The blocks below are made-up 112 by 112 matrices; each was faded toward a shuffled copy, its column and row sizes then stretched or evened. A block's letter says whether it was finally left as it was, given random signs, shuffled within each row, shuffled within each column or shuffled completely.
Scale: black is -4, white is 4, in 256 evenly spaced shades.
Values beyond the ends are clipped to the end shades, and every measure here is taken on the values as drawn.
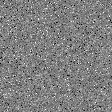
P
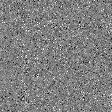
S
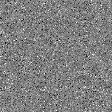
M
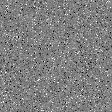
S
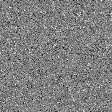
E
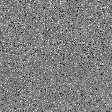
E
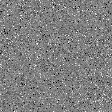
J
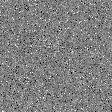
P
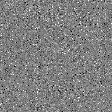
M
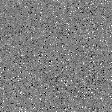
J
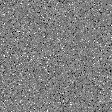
S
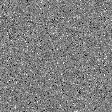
S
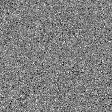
E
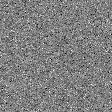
P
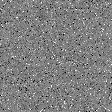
P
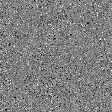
M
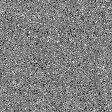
E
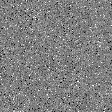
S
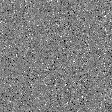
S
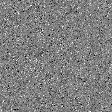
S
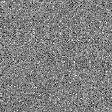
M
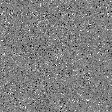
J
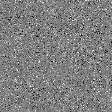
J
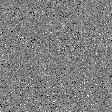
E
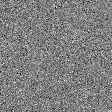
P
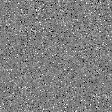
J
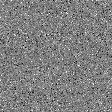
E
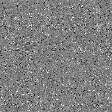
J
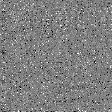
M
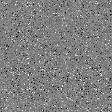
M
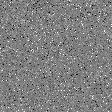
P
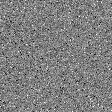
P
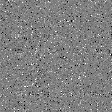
M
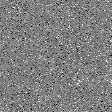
S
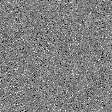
S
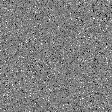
S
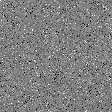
P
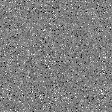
J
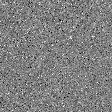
E
